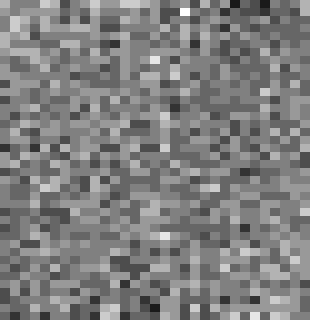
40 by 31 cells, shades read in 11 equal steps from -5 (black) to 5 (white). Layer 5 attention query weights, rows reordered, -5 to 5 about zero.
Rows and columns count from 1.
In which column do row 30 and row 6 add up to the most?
17
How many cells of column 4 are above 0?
17
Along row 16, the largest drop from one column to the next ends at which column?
14
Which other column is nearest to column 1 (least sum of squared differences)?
21
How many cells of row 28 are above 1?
2
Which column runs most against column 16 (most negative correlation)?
7
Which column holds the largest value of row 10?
18
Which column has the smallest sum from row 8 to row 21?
26
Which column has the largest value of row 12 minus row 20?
27
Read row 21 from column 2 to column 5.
2 -1 0 -1
